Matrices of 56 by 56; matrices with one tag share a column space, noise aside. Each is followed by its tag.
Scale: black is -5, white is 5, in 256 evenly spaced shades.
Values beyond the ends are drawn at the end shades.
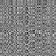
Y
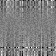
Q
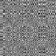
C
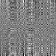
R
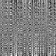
R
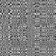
C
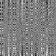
R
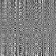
R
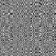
C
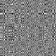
C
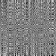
R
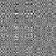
C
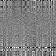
Q
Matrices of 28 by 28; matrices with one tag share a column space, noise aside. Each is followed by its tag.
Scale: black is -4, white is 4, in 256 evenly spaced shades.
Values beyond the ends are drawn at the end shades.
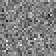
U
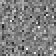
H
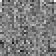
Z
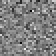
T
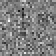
U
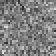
H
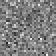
U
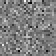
T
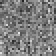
Z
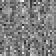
Z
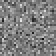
U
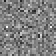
T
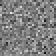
U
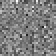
T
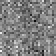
Z
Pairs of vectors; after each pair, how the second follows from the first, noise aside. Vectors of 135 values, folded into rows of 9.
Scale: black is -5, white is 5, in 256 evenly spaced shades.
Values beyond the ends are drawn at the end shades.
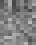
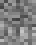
wrapped around, negated.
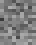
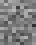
reversed.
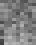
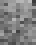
reversed.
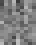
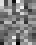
negated, scaled up.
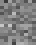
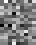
negated, scaled up.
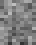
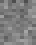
reversed, shrunk.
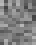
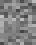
shuffled.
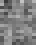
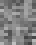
reversed.
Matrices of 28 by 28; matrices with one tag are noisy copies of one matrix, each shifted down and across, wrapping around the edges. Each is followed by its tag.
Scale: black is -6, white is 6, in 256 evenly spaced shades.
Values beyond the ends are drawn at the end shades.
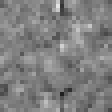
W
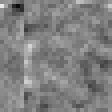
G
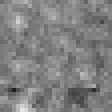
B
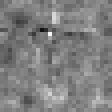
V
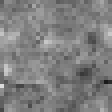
V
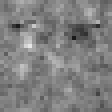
B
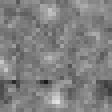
B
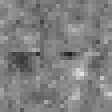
B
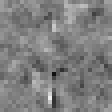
W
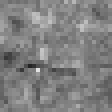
V
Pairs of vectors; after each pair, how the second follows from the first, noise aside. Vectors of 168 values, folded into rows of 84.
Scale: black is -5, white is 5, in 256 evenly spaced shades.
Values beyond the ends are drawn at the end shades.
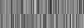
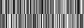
wrapped around, negated, scaled up.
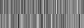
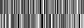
scaled up.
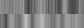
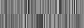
sign-scrambled.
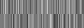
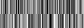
negated, scaled up.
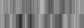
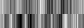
scaled up.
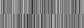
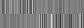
reversed, negated, partly zeroed.
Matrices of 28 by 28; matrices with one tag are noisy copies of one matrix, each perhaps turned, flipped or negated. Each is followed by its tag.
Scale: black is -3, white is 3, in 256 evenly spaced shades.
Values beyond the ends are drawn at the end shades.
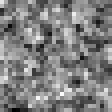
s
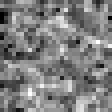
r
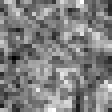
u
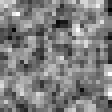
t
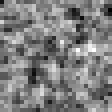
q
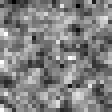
s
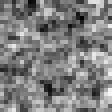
r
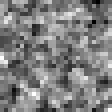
s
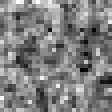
r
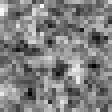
q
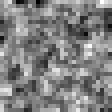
t
